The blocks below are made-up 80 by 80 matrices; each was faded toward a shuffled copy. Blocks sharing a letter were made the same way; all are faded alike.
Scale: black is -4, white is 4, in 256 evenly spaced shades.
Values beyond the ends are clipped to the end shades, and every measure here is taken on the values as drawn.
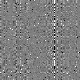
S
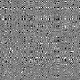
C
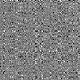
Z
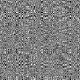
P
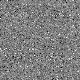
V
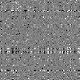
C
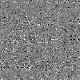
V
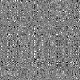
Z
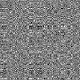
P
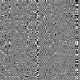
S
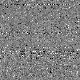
V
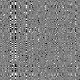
S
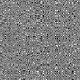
Z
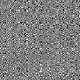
Z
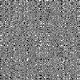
Z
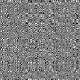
Z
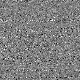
V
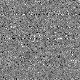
V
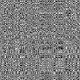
P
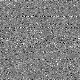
V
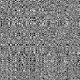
P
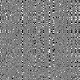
S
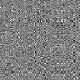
Z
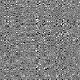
Z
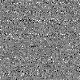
V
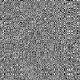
P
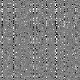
S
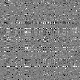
C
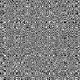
P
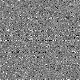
V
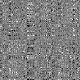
Z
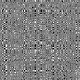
S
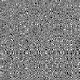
Z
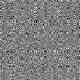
Z
